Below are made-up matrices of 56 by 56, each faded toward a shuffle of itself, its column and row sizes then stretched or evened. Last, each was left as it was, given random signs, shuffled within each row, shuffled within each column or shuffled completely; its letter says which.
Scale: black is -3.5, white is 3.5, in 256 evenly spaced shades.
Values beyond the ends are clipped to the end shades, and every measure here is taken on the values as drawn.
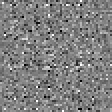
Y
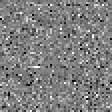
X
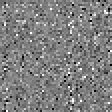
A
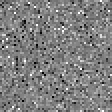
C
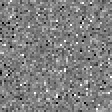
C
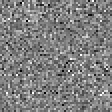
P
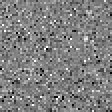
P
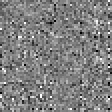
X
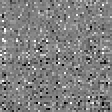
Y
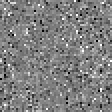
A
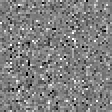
A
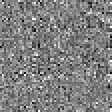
Y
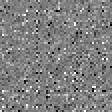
Y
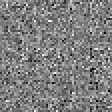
X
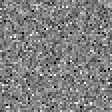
C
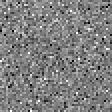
C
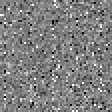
A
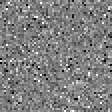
C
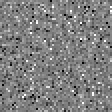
C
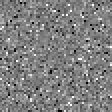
C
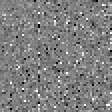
A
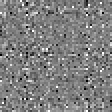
Y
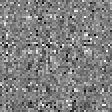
Y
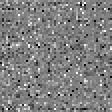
X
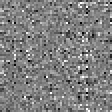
Y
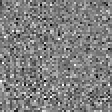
Y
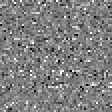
P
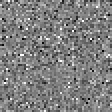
P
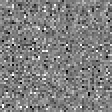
Y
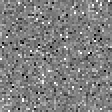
C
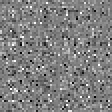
Y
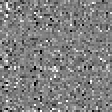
Y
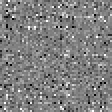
X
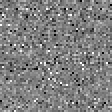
P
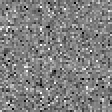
A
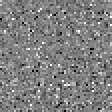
P
